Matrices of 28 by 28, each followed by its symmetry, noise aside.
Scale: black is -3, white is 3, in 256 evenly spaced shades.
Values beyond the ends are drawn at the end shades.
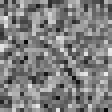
no symmetry.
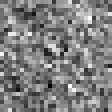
antisymmetric.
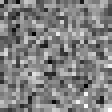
symmetric.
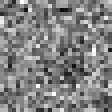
symmetric.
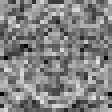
mirrored left to right.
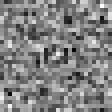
same after a half turn.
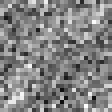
symmetric.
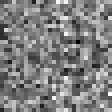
mirrored top to bottom.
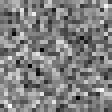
symmetric across the other diagonal.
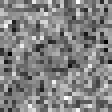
same after a half turn.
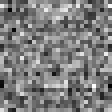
mirrored left to right.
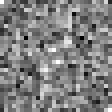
same after a half turn.
